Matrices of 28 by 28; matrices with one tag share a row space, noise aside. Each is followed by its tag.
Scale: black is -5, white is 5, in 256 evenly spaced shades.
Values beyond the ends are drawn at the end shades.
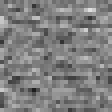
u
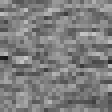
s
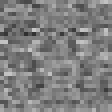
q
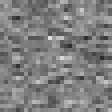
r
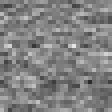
q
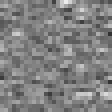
r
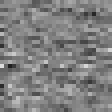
u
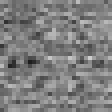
q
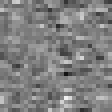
r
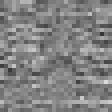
q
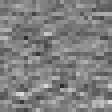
s
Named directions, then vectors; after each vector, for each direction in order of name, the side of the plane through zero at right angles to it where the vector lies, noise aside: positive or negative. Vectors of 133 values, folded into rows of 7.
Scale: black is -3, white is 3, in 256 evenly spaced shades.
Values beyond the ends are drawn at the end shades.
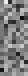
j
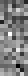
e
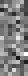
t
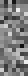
positive, negative, negative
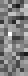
positive, positive, negative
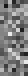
positive, negative, negative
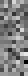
negative, positive, positive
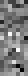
positive, positive, positive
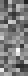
positive, negative, positive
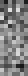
positive, negative, positive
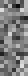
positive, positive, negative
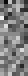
positive, negative, positive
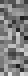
positive, positive, positive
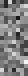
positive, negative, negative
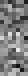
positive, positive, positive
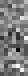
negative, negative, negative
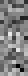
positive, positive, positive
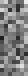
negative, positive, negative
